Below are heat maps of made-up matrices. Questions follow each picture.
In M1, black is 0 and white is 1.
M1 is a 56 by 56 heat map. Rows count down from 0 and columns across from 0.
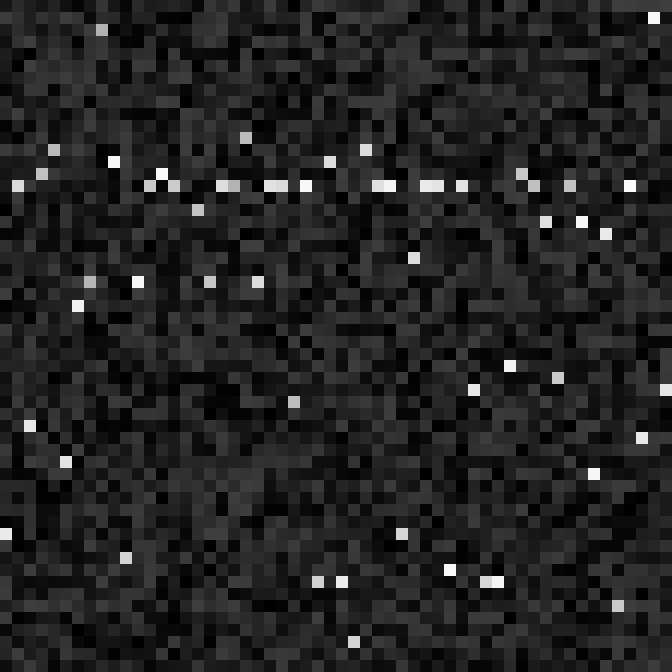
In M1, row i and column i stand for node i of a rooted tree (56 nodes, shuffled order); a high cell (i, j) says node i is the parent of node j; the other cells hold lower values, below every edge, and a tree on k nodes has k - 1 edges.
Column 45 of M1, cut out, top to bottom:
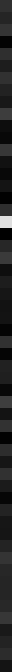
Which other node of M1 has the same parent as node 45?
48
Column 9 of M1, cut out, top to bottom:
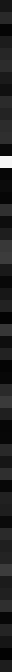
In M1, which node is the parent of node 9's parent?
14
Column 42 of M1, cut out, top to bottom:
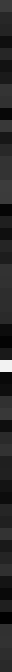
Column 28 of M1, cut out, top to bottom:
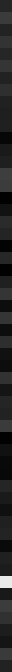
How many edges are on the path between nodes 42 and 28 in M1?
6
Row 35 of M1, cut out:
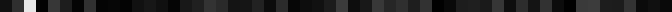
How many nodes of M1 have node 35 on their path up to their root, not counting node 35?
2
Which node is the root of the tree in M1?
15
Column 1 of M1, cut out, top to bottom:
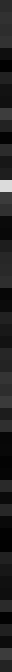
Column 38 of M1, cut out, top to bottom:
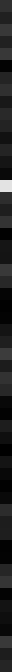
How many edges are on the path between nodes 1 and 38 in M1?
2
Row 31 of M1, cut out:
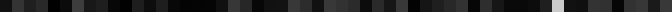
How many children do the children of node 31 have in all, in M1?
1
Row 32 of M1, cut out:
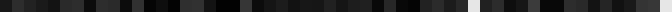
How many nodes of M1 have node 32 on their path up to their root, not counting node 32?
3
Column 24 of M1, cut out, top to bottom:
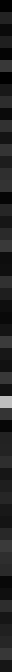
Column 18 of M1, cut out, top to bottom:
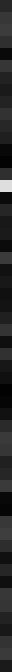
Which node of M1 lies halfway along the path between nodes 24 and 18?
44
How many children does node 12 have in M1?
2
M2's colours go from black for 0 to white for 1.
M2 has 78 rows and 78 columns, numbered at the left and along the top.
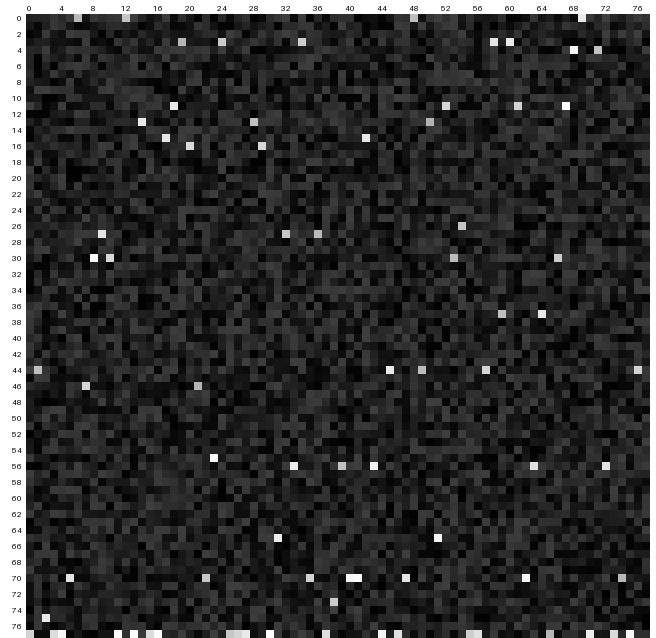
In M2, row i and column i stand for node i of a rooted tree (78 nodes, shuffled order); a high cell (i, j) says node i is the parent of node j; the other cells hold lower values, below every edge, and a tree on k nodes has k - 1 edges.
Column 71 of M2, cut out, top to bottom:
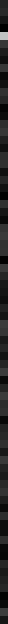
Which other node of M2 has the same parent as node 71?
68
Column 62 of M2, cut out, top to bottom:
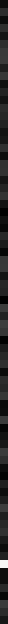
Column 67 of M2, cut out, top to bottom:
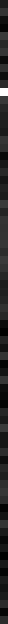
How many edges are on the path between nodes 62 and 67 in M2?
4
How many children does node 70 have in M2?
8
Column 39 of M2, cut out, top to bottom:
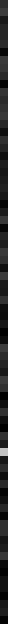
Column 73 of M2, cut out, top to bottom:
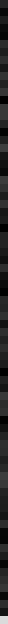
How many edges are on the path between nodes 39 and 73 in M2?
3
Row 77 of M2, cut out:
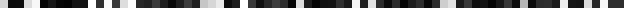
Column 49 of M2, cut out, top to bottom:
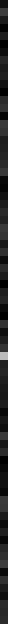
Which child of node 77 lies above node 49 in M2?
44
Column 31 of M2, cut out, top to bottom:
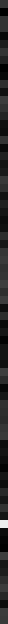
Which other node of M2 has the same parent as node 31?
51
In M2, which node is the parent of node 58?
3
